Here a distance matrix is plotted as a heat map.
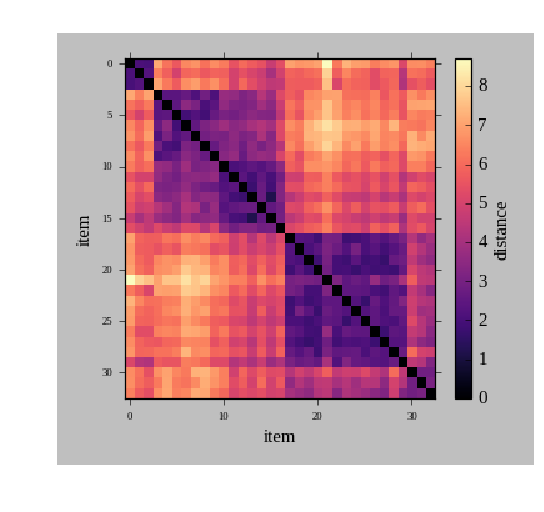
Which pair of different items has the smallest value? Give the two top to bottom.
13, 15
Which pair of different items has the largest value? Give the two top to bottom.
0, 21
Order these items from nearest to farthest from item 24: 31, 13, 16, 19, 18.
19, 18, 31, 13, 16
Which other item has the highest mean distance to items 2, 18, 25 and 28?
6
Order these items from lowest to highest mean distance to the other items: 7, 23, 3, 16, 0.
23, 16, 3, 7, 0
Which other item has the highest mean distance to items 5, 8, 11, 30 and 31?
21
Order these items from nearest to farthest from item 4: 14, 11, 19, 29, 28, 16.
11, 14, 16, 29, 28, 19
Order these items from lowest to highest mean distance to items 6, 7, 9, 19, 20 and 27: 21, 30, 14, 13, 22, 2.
13, 22, 14, 21, 30, 2
